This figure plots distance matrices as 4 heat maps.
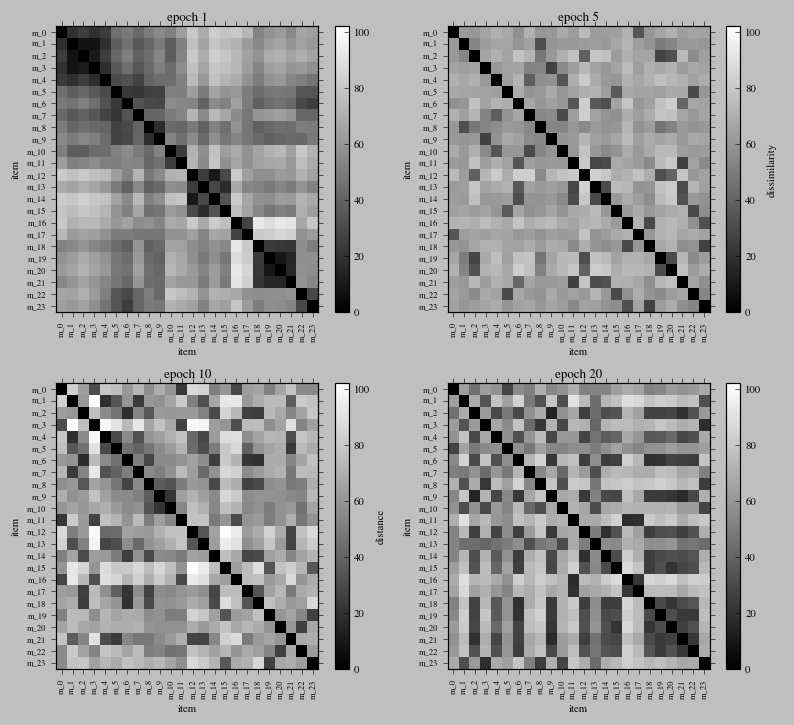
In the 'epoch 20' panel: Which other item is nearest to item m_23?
m_3
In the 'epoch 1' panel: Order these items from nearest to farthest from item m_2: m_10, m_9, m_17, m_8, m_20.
m_10, m_8, m_9, m_17, m_20
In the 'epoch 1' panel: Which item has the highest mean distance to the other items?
m_16
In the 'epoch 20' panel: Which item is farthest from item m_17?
m_1
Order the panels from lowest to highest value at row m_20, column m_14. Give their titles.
epoch 20, epoch 1, epoch 10, epoch 5
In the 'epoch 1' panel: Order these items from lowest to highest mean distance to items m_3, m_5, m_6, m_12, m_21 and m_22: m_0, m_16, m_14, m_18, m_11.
m_18, m_0, m_14, m_11, m_16
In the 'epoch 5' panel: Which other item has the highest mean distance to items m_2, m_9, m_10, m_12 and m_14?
m_16
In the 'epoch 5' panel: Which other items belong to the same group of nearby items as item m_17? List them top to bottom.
m_0
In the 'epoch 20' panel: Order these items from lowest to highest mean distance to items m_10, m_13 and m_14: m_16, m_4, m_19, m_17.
m_4, m_19, m_17, m_16
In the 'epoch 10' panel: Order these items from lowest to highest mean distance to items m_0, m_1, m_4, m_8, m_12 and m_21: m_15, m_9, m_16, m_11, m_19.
m_9, m_11, m_19, m_16, m_15
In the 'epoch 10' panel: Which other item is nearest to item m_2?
m_6
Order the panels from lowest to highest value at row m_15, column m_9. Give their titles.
epoch 20, epoch 1, epoch 5, epoch 10
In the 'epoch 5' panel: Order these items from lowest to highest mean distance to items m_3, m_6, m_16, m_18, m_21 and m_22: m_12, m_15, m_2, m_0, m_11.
m_11, m_15, m_0, m_2, m_12
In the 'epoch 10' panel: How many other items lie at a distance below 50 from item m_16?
3
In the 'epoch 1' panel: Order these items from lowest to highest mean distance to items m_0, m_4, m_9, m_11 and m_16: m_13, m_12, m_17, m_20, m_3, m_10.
m_3, m_10, m_17, m_13, m_20, m_12
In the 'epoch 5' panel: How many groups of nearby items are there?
8
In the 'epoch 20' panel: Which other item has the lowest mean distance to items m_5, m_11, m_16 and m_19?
m_17
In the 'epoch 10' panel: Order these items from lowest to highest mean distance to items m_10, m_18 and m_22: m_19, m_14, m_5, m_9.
m_9, m_14, m_19, m_5
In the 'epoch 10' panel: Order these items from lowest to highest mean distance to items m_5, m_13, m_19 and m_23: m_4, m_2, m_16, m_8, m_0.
m_4, m_8, m_2, m_0, m_16
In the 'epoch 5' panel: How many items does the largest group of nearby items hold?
5
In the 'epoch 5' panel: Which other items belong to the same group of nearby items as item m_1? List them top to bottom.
m_8
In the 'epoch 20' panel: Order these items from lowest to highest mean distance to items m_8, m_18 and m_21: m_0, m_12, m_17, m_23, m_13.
m_12, m_13, m_23, m_0, m_17
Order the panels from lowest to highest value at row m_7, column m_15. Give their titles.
epoch 5, epoch 1, epoch 20, epoch 10
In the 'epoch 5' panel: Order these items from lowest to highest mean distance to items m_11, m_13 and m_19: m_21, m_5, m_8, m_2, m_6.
m_21, m_6, m_8, m_2, m_5
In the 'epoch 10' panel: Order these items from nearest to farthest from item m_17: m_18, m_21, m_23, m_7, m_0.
m_18, m_21, m_7, m_0, m_23
